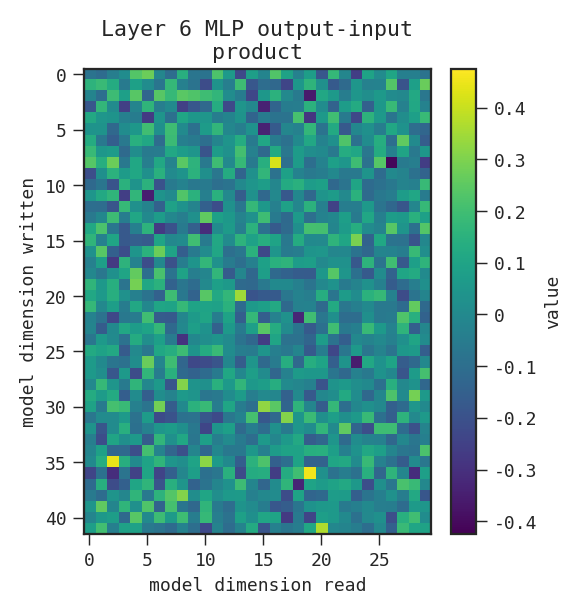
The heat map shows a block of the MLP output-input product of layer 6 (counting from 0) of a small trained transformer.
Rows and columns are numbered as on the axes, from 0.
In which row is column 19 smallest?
2
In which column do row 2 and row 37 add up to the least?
18
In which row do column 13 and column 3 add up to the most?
20
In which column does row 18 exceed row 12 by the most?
21
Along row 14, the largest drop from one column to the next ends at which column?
6
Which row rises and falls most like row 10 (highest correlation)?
12
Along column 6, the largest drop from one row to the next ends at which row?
31
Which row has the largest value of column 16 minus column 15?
24
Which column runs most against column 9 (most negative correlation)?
5
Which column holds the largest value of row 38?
8
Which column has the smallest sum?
17
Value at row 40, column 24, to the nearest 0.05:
0
